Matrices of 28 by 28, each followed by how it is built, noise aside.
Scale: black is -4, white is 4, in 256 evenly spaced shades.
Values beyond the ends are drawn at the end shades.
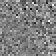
upper triangular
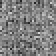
blocks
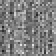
blocks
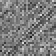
Hankel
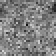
smooth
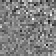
upper triangular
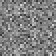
repeating rows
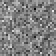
repeating rows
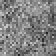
smooth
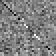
diagonal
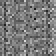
repeating rows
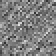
Hankel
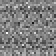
repeating columns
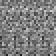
repeating columns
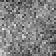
smooth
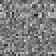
blocks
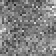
smooth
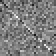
diagonal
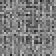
blocks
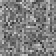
blocks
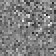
upper triangular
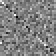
diagonal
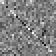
diagonal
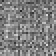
blocks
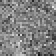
smooth
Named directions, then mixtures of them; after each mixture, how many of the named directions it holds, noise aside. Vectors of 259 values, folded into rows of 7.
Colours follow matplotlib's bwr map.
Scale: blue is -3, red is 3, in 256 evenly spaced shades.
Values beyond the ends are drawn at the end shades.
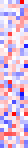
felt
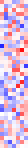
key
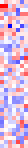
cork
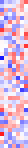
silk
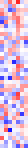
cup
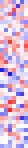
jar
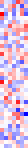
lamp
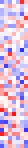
three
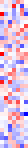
one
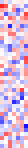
two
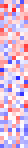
three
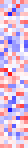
one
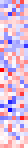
one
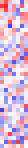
one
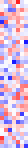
one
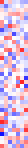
four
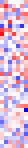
two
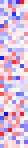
three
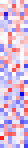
four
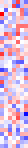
three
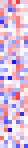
one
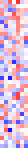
one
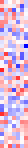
two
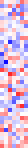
one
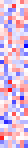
two
